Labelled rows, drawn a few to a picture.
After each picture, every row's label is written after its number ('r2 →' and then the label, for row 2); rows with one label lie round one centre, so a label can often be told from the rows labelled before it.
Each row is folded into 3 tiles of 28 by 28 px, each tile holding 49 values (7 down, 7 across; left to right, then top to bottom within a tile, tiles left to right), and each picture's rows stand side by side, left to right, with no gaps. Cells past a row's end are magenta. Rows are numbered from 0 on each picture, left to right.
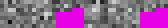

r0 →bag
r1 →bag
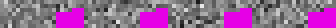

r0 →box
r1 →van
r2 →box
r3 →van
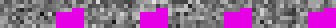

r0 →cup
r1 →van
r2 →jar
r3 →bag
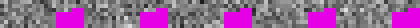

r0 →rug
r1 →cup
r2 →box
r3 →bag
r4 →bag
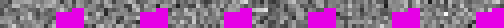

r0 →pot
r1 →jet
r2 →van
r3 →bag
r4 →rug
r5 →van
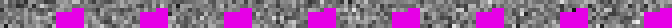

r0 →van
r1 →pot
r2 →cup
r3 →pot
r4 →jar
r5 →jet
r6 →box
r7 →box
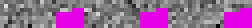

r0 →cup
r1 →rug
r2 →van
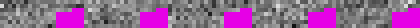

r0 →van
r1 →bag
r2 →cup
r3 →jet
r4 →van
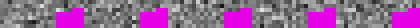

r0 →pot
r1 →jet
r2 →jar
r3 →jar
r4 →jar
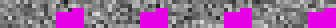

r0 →box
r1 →jet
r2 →cup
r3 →pot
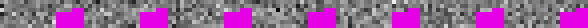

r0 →rug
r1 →van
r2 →cup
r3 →jar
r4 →box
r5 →cup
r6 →jet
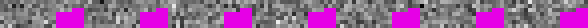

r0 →van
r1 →van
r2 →box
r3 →cup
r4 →bag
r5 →rug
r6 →bag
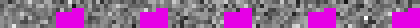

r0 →pot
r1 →van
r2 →box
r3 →cup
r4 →pot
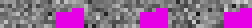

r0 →rug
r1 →jet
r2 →van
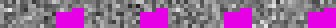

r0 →jar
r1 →jar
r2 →bag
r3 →pot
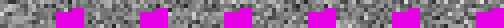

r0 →jar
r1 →jet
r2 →van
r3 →jet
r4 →pot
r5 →box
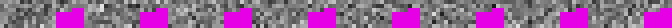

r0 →cup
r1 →jar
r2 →jet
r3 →box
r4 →jet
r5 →jet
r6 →pot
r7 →cup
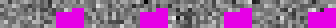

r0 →rug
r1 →pot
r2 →cup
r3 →pot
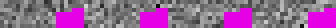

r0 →rug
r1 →jet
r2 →van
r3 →van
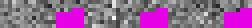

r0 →rug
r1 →pot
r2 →rug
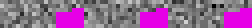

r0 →jet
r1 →pot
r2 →jar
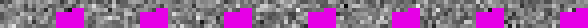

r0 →pot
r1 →jar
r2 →pot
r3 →bag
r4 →cup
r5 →box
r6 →box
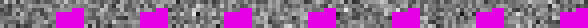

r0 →van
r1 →box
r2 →van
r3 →jet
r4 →bag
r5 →cup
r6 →jet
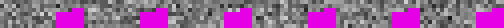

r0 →box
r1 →bag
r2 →cup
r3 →jar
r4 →box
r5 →van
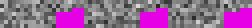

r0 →rug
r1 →jet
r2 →box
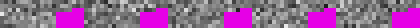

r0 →jar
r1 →bag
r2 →box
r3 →jet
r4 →rug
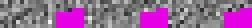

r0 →box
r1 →cup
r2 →jet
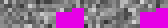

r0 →van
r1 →bag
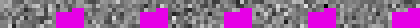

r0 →box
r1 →pot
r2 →cup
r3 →jet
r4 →cup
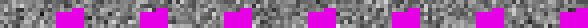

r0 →cup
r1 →box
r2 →pot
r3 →cup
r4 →pot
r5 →cup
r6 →bag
